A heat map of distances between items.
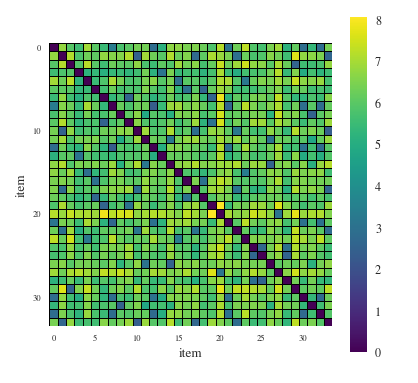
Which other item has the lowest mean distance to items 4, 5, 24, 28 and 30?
25
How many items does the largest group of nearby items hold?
6
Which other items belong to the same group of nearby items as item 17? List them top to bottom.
1, 10, 22, 33
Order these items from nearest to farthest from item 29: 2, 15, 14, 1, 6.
2, 6, 14, 15, 1
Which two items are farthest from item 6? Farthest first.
20, 27
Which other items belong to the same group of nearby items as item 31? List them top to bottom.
8
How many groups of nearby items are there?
11
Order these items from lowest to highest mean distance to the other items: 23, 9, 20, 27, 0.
0, 9, 23, 27, 20
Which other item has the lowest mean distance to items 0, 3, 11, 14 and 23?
26
